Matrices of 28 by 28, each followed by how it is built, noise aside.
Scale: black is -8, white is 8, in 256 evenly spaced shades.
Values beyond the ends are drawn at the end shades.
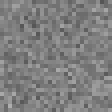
noise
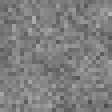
smooth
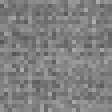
blocks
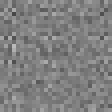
low rank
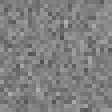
noise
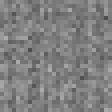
blocks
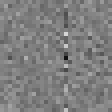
uneven columns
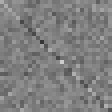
diagonal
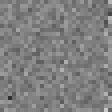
uneven columns
